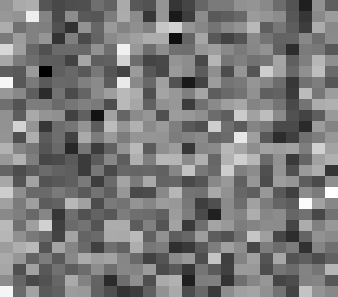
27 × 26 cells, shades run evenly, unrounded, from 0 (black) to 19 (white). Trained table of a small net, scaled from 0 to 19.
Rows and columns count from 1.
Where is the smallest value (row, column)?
7, 4
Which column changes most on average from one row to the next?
15
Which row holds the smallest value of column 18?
26
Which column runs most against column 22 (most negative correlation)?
13
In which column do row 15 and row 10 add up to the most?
19
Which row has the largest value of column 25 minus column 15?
14
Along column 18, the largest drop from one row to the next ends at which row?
24
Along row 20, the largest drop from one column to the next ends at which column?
5
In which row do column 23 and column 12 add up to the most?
17
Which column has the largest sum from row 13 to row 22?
1
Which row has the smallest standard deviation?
20
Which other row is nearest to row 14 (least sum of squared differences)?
10
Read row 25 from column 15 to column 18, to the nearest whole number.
4 9 7 5
